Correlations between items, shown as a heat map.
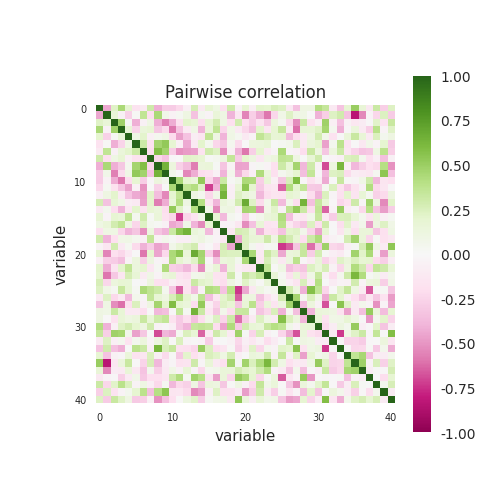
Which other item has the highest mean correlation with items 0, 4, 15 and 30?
35
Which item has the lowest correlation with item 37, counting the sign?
25
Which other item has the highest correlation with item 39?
9
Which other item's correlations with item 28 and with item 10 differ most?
27
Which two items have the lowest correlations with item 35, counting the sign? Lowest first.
1, 8
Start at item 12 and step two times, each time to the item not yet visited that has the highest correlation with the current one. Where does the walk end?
11
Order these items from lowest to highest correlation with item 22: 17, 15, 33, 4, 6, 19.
17, 33, 19, 15, 6, 4
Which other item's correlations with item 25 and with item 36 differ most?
19
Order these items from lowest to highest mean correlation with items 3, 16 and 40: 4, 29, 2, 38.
29, 4, 38, 2
